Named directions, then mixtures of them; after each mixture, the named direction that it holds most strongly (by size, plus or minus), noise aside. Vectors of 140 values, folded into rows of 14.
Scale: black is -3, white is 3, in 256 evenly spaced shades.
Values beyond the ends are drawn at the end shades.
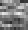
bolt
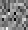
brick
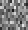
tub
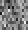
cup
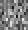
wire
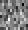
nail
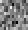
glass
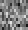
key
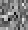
brick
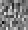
glass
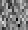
cup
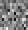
brick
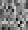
tub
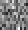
tub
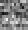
bolt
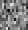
nail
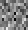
brick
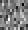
nail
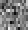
tub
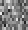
cup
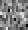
nail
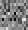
brick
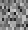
brick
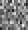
tub
